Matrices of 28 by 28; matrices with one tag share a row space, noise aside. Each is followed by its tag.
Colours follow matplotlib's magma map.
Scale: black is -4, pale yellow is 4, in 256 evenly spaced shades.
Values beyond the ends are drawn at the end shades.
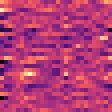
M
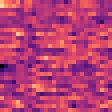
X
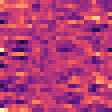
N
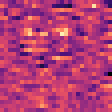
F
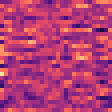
M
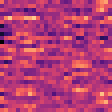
M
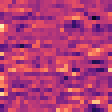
N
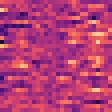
N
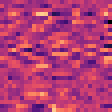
F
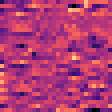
N
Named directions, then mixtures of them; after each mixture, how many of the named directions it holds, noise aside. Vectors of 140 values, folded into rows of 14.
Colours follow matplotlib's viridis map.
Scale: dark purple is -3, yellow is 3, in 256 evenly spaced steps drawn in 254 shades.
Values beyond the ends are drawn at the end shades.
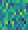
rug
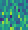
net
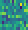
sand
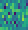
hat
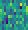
four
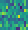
three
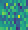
four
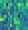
three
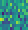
one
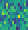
four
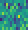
four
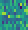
two
